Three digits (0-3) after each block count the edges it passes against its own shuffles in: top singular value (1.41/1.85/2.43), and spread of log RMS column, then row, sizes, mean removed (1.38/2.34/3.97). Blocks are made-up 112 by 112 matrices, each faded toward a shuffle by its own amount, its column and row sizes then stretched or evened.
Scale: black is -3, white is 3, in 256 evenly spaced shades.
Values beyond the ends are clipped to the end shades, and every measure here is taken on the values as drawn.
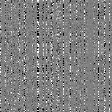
3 3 1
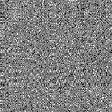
3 1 0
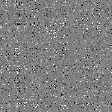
1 2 1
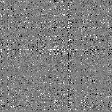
0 2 2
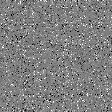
1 1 1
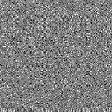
3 1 1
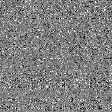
1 0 2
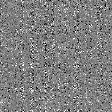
1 2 1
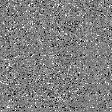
1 1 2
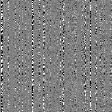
3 3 0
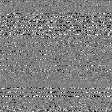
1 0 3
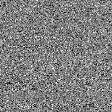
1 0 2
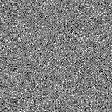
2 0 0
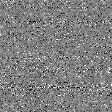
1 0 2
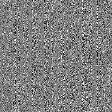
0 3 0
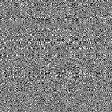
3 0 2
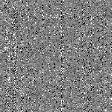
1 2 1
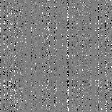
2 3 1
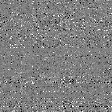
1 1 2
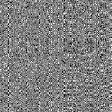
3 2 0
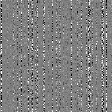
3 3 0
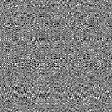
3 1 2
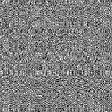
3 0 1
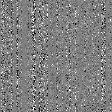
0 3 0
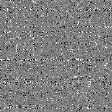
1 2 2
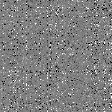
0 2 1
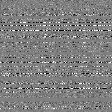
2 0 3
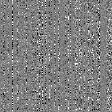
0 3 1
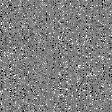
0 2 1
